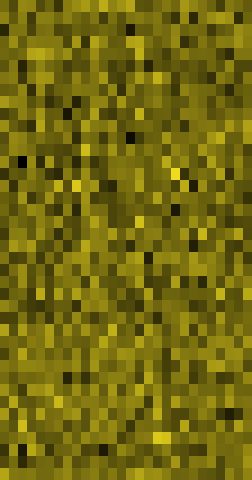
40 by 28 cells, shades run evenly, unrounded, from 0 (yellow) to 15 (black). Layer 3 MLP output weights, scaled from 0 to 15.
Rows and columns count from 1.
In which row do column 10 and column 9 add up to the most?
9
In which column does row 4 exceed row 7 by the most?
18
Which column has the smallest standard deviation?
14
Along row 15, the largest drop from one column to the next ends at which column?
20
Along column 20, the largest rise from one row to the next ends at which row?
16
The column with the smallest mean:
11
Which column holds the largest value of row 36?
15
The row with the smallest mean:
34
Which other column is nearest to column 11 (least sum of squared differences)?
5
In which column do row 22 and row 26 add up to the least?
10
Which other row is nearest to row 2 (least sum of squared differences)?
31
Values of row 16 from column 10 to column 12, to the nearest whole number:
6 5 11
